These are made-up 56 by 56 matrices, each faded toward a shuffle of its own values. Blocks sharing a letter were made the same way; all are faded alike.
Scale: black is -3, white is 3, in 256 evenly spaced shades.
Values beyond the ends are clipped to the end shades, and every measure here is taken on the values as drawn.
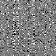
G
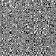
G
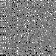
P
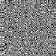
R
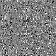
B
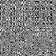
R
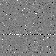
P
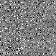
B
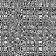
R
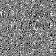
B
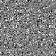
B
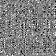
B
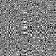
R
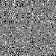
P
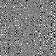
G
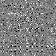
P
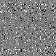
P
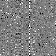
G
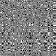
R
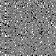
P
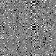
G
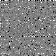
P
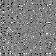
P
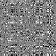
R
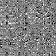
B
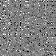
P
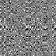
R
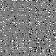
P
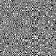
R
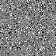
B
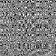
R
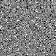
B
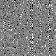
G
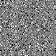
B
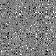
P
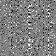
G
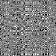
R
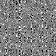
G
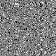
B
